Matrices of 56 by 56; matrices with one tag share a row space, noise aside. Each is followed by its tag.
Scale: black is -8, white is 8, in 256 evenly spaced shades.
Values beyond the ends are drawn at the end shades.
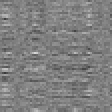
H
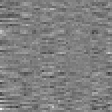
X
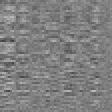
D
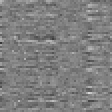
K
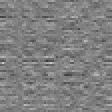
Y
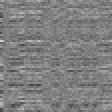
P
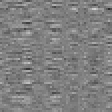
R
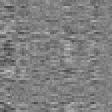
D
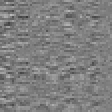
D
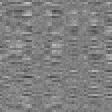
R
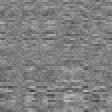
Y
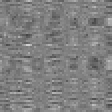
R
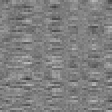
R
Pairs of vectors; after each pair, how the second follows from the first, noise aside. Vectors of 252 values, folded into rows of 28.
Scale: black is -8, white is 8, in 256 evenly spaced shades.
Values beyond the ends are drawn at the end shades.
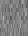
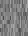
sign-scrambled.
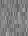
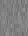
shrunk.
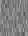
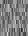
reversed, scaled up.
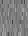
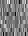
reversed, scaled up.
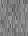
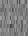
sign-scrambled.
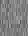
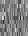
wrapped around, scaled up.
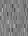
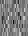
wrapped around, scaled up.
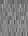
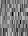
wrapped around, scaled up.
